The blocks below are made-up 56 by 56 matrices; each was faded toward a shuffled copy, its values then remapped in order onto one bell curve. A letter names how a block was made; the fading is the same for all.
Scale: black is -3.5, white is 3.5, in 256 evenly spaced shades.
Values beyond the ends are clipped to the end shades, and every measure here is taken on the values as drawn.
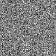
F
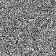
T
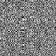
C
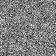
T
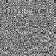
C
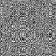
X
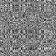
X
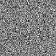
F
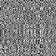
X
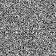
T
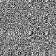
C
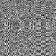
X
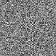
F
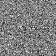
T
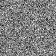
T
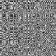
X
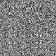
F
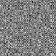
X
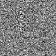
F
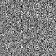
F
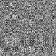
C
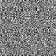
C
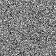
T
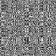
X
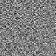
C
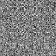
F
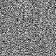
F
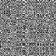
C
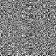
C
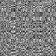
X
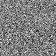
T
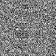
F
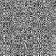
C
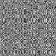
X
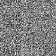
F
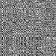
X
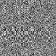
C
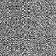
C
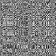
X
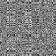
X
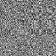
C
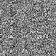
F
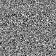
T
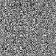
F
